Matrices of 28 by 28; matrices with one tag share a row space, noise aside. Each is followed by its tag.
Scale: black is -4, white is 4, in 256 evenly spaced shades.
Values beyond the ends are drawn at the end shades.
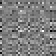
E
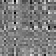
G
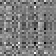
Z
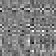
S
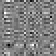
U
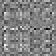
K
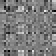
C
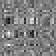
U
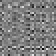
S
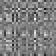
Z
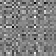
Z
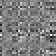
E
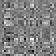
U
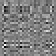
K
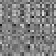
S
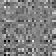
C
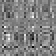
U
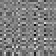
Z
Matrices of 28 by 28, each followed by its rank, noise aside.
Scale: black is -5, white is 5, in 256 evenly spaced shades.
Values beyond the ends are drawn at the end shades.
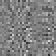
three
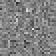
six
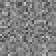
six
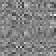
four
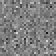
six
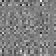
four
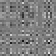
two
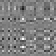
two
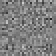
four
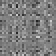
three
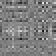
two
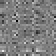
four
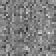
six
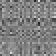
three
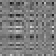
two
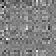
four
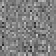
four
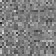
six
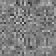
four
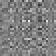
three
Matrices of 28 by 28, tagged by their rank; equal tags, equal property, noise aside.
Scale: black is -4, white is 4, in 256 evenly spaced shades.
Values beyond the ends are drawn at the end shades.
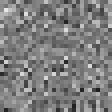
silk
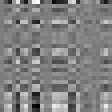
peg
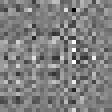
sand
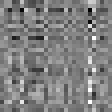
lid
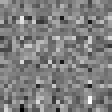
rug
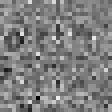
silk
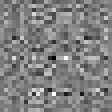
sand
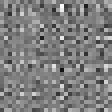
rug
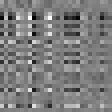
peg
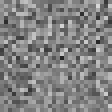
silk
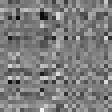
sand
